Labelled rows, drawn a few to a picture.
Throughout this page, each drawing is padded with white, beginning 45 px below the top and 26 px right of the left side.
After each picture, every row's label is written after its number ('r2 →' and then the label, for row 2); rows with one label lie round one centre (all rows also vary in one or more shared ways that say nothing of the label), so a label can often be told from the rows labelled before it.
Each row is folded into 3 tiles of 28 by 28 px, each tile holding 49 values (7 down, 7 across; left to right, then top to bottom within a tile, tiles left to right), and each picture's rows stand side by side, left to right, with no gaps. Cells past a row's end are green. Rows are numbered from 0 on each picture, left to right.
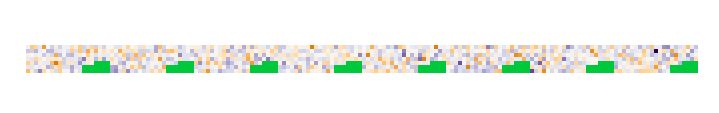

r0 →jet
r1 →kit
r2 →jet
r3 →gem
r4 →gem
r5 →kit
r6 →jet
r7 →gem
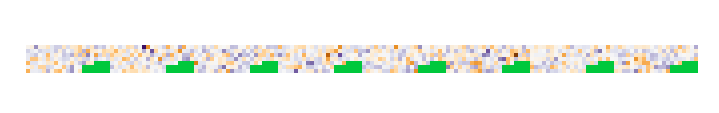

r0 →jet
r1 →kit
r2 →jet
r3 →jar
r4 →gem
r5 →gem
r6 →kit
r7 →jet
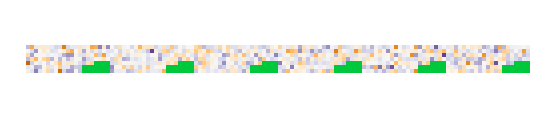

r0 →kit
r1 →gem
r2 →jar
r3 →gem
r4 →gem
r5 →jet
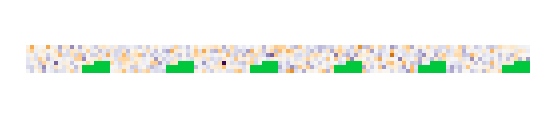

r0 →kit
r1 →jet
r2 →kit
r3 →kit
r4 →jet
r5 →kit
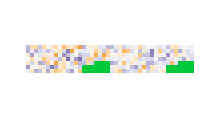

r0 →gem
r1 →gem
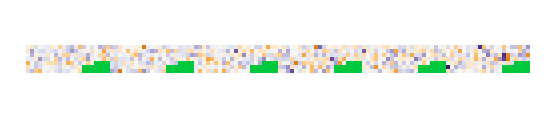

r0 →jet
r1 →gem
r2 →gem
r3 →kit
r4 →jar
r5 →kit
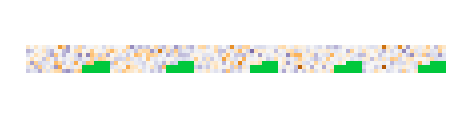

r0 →gem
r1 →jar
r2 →kit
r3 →kit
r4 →kit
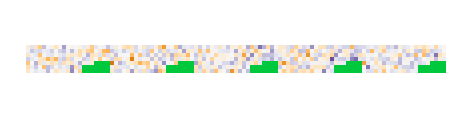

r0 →jet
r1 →jet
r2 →jar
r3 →jar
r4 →kit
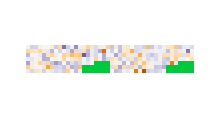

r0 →jar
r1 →kit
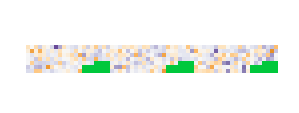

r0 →kit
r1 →kit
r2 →jet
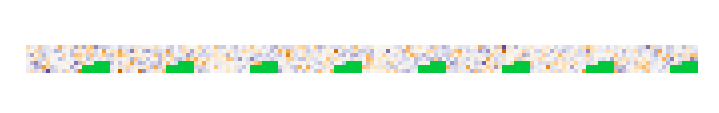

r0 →jet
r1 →gem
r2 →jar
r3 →kit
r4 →jar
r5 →gem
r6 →jet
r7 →kit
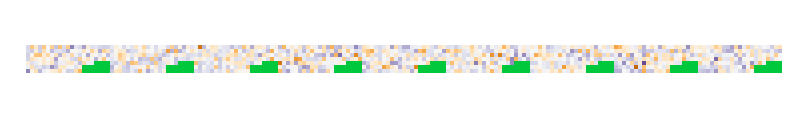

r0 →gem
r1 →gem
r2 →kit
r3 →jet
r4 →kit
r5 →kit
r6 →gem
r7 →kit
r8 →kit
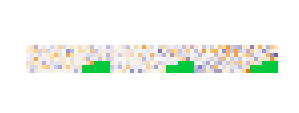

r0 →jar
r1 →jet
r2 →kit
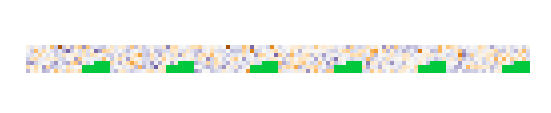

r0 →gem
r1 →jet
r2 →gem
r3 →jet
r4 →gem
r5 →kit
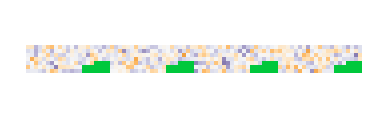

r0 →jar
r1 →jet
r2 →gem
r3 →jar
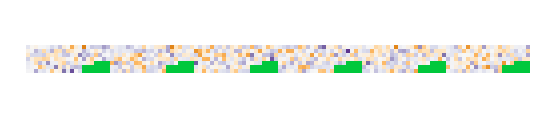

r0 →jar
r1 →jet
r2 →jar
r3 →kit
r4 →gem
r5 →jar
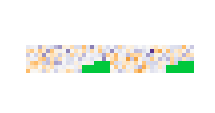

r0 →jar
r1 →gem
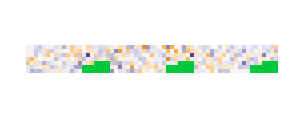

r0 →jar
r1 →gem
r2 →jet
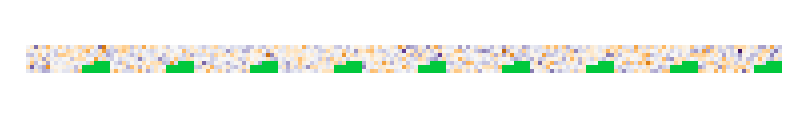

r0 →kit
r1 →gem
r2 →jet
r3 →gem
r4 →gem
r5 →gem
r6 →jet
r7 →kit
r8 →gem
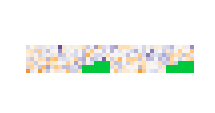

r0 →jet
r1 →gem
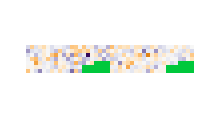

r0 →jar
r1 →jet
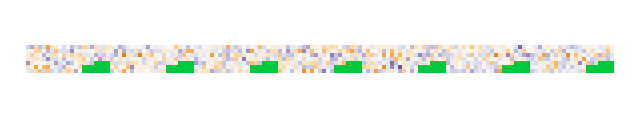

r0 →jar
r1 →jet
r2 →gem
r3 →jar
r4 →jar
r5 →jar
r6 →jet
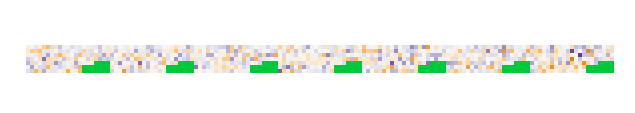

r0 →kit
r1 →jet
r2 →kit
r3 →kit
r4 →kit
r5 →gem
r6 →gem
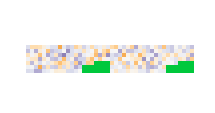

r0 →gem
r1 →jet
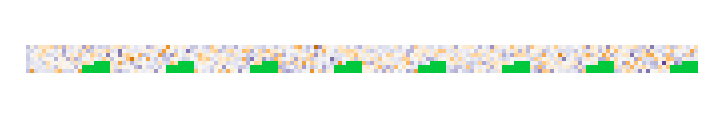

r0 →gem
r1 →jar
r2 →jar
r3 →kit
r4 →jet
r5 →kit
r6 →jet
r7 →jet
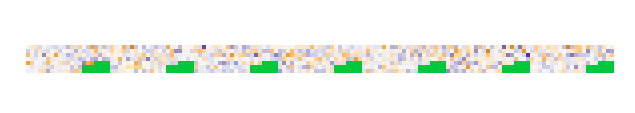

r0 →jet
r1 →kit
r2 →jar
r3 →gem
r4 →kit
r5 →kit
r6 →kit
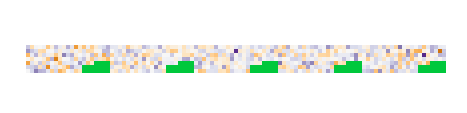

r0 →kit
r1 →jet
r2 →gem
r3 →jar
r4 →jar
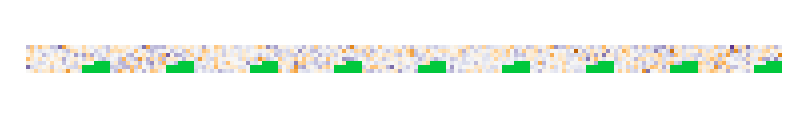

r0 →kit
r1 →kit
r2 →kit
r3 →jet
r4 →jar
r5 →kit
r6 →kit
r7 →gem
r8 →jet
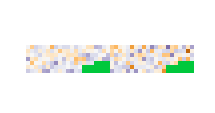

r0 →jar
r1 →kit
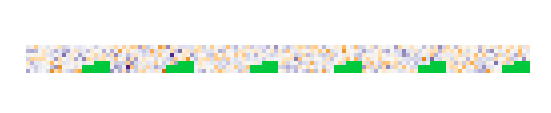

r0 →gem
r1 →kit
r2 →jar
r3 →kit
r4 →gem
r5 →jet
